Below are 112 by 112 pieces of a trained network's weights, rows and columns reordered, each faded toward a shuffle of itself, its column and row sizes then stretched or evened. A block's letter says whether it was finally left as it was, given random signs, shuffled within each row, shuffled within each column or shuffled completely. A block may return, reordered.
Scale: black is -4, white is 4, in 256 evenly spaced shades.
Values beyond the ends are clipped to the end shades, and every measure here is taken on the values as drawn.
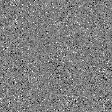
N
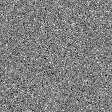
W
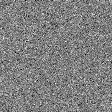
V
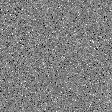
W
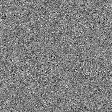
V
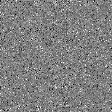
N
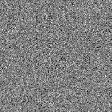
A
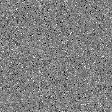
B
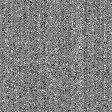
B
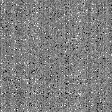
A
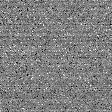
V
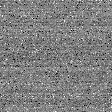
V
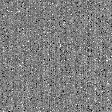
A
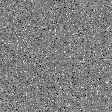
W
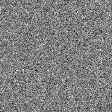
N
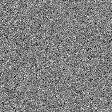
B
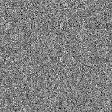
A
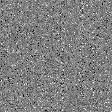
B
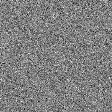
V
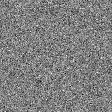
W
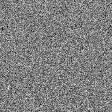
B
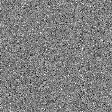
B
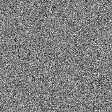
N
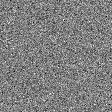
W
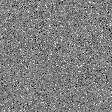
W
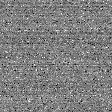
V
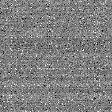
A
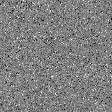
V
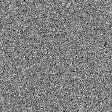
V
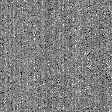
B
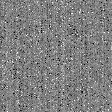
B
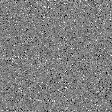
N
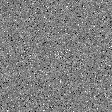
W
